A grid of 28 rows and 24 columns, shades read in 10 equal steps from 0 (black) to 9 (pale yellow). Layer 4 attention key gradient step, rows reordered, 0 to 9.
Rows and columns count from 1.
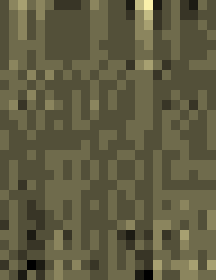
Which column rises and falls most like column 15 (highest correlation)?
8
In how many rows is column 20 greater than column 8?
16
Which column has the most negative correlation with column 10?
20
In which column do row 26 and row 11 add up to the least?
3
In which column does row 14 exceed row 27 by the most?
4
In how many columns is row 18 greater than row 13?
6
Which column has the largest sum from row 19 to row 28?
18
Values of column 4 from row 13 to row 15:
3 4 3
